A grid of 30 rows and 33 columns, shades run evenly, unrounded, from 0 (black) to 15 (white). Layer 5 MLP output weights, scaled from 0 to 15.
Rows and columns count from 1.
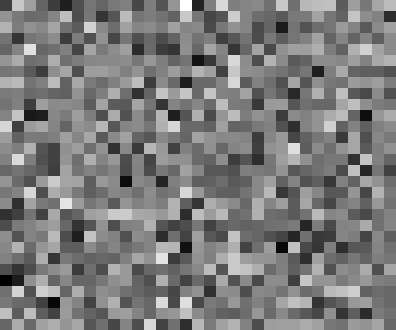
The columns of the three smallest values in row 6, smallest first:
17, 18, 22
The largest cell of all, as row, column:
1, 16
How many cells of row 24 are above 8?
11
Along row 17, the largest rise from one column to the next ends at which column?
12
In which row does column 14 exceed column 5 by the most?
28
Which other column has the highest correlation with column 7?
23
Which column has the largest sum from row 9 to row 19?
6
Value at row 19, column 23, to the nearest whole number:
8
